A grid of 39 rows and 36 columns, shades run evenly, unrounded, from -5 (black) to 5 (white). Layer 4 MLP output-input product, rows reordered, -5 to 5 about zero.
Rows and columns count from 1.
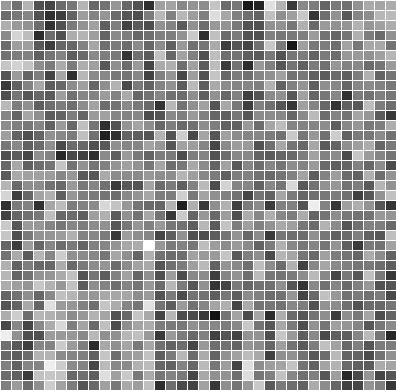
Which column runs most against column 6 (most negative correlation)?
28
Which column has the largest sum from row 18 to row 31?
14
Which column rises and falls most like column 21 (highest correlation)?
27
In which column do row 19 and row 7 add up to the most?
1
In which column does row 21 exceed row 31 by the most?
29
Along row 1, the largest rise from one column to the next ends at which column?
25
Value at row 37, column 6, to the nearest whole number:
3
